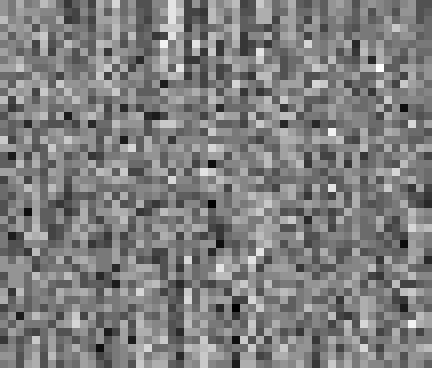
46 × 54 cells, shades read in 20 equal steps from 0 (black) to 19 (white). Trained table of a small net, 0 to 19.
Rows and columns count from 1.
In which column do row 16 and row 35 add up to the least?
40
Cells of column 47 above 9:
18
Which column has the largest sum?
52
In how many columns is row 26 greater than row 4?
18
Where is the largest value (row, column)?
9, 48
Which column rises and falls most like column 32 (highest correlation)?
24
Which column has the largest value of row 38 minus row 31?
28
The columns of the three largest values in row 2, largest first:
22, 23, 27
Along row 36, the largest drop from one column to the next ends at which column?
51
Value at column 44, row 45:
12
